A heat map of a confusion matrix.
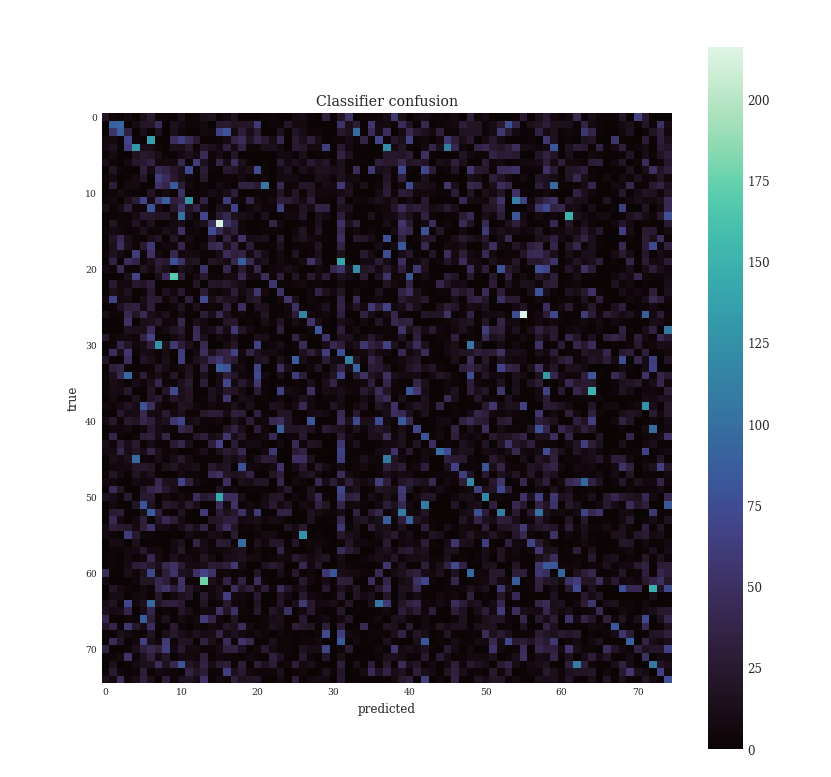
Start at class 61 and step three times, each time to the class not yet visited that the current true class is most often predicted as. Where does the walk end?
54
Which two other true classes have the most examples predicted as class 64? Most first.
36, 34
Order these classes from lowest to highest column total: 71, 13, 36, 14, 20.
14, 36, 20, 71, 13
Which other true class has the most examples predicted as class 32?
0
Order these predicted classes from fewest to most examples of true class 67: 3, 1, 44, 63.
63, 44, 1, 3
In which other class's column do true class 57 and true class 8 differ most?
7
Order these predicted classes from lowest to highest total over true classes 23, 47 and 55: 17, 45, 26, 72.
45, 72, 17, 26
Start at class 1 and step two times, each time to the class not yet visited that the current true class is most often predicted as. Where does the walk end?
33
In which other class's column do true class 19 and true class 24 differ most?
31
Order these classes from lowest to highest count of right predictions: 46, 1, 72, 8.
8, 46, 1, 72
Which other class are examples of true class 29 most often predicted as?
6
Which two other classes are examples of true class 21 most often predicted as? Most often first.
9, 40
